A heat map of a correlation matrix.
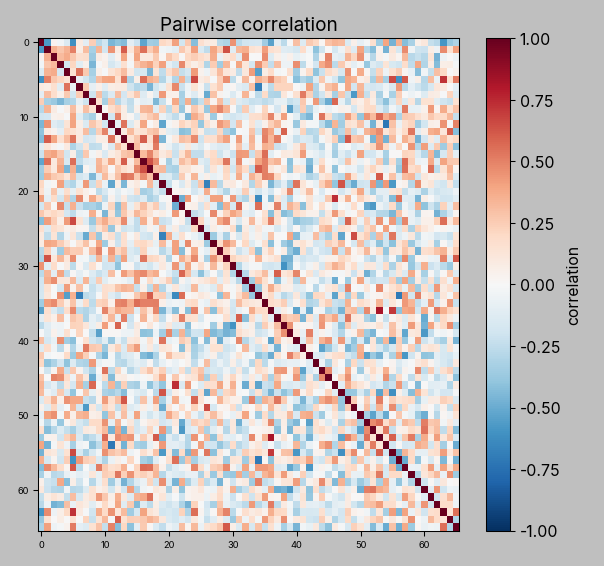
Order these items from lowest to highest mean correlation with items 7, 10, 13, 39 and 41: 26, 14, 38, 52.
52, 26, 14, 38
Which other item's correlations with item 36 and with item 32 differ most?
53
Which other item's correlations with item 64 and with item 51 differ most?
31
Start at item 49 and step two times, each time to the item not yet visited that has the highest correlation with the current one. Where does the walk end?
55
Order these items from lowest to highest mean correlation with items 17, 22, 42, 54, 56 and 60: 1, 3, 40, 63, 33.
63, 1, 33, 3, 40
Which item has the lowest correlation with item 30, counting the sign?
38
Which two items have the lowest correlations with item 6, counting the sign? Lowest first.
34, 17
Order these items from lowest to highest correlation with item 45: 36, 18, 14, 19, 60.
36, 60, 14, 18, 19
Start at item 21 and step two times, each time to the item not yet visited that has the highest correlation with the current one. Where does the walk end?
8
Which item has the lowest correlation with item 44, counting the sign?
41
